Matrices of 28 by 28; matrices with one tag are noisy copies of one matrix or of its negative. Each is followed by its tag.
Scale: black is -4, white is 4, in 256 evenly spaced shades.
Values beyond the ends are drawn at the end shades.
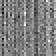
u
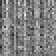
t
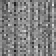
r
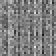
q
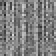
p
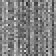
r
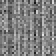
q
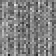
r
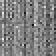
u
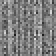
q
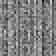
q
